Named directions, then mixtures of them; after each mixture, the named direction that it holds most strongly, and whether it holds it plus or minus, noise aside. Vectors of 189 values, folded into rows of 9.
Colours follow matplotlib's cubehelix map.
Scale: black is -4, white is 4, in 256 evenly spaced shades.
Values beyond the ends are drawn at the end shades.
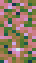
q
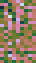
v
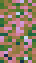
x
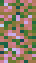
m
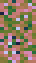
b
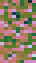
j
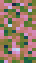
q, plus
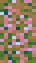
b, minus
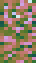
j, minus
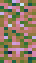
q, plus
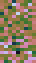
b, plus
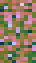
j, minus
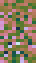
b, minus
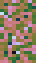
b, minus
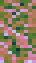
q, minus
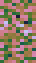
j, plus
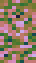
j, plus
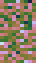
m, minus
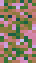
m, minus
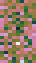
x, minus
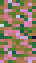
q, minus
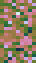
q, minus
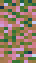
v, plus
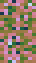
b, plus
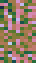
v, plus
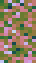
q, minus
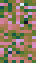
v, plus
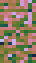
j, minus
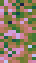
j, plus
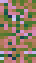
v, minus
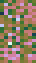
b, plus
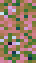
b, minus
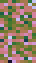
b, plus
